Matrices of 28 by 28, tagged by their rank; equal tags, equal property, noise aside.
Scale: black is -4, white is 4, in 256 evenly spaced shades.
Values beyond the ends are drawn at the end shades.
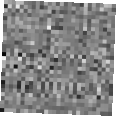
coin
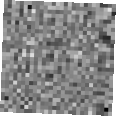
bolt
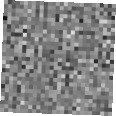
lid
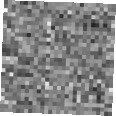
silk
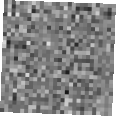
lid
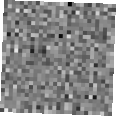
coin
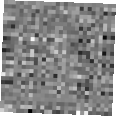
coin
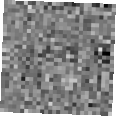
coin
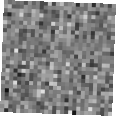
lid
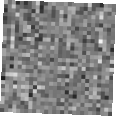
silk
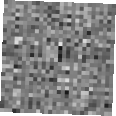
coin
